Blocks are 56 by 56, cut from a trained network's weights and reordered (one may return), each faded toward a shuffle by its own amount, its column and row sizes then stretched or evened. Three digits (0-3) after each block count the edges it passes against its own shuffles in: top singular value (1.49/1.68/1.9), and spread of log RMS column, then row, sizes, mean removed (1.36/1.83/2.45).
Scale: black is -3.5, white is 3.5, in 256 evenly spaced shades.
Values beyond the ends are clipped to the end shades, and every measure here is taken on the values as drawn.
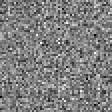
1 1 0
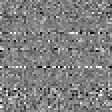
1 2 3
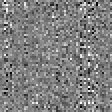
1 3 1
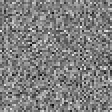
1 0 1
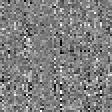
1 3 1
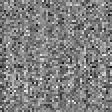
0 0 1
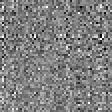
2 2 2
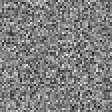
2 0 0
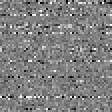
0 0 3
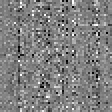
0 3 2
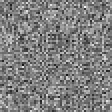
3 1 0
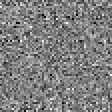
0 0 2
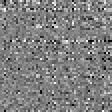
1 2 3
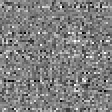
0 0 3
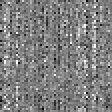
2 3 1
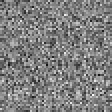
3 0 1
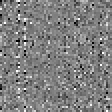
0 3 1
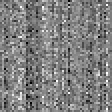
3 3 1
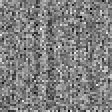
1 0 0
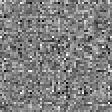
1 2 2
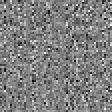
0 3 0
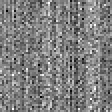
3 2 0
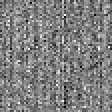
2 1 1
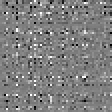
0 3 3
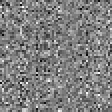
2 3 0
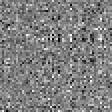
2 2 2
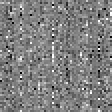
0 3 1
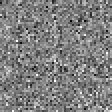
0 2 0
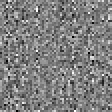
2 3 0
